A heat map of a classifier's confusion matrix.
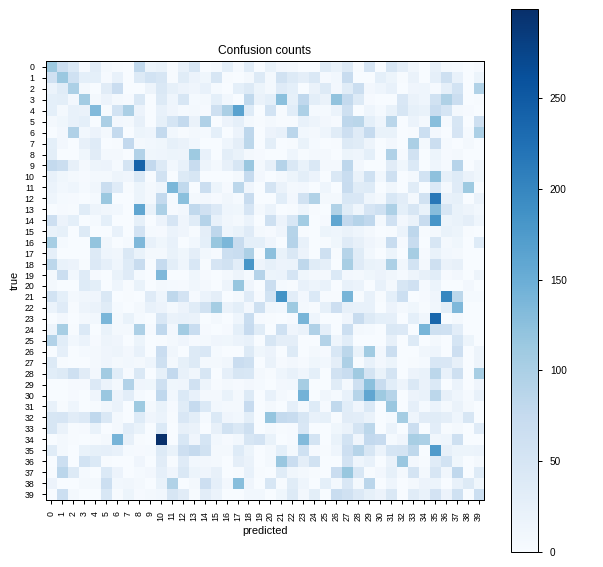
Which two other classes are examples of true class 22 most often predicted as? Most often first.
37, 15
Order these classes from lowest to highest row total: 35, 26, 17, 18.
26, 17, 35, 18
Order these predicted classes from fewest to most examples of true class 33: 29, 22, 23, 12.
22, 12, 23, 29
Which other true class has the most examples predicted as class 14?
5
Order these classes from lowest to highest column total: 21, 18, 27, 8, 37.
21, 37, 8, 18, 27
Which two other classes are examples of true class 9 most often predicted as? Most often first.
8, 18
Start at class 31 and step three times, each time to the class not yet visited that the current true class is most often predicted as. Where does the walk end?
35
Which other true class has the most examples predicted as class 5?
23
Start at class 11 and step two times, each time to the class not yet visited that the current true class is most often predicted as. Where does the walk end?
17
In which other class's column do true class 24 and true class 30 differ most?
29
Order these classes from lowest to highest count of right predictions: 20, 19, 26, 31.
26, 20, 19, 31
